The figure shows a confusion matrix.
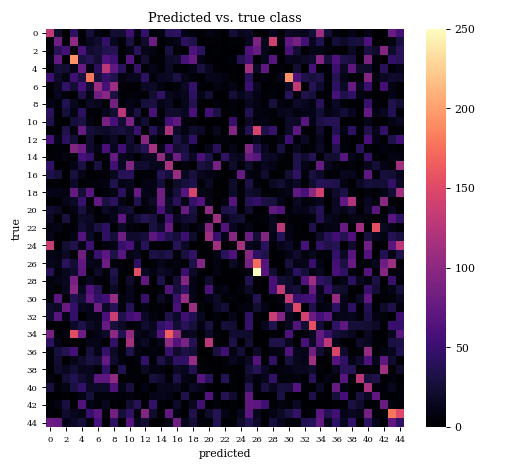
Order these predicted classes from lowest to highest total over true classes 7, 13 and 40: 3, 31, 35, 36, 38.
35, 38, 31, 3, 36
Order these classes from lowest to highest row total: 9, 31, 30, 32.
9, 31, 30, 32
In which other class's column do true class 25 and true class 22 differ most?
41
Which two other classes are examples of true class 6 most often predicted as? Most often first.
31, 8
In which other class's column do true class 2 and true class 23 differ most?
20
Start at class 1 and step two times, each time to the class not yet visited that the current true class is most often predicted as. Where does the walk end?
33
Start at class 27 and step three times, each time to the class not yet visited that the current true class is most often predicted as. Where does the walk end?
44
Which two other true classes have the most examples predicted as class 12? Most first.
43, 28
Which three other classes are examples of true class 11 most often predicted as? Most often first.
26, 15, 23
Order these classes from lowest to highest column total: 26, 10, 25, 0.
0, 10, 26, 25
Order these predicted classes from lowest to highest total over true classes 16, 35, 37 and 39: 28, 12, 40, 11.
11, 12, 28, 40
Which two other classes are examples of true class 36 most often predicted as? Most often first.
40, 33
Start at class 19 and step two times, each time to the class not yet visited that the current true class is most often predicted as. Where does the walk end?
42
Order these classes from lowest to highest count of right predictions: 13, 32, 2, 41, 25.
2, 41, 25, 13, 32
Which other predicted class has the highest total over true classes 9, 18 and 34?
3
